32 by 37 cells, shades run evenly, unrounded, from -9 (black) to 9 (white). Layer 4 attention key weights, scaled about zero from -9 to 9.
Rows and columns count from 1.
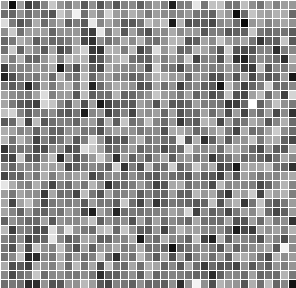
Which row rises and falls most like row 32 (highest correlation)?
25
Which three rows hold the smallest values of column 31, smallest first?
3, 7, 23
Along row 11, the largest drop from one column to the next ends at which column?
30
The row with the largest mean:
2
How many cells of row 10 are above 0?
15
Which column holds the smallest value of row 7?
31
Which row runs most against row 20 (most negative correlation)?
13
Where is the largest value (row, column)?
12, 32
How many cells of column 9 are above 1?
12
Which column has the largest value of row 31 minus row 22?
29
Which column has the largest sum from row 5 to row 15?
20
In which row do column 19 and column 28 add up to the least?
10
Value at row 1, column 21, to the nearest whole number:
0
